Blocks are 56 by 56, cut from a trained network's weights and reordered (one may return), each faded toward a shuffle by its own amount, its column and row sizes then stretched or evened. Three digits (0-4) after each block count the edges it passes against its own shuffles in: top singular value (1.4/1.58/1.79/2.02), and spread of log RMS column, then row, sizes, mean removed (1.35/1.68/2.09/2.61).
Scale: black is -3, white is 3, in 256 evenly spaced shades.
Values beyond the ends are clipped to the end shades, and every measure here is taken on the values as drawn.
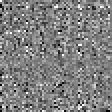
0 4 3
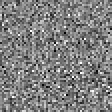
1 0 1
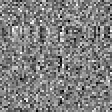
3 2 0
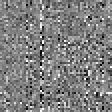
2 4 2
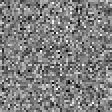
2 2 0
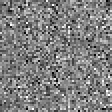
0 2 0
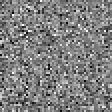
0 2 1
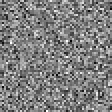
3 0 0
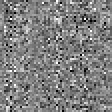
1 4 2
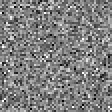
1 0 0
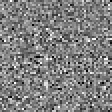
0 0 3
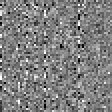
3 4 0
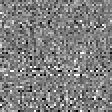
2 2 4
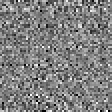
4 0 3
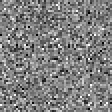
1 1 1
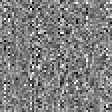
3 4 1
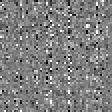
2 4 2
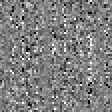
1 4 0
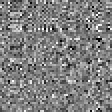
4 3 3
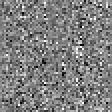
0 4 0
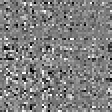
0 4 4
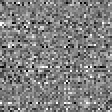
0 2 4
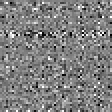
2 3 4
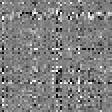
3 4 4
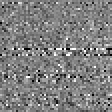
1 0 4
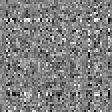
4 4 3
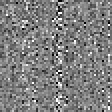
3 4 0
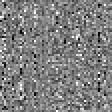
2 4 0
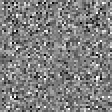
2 3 3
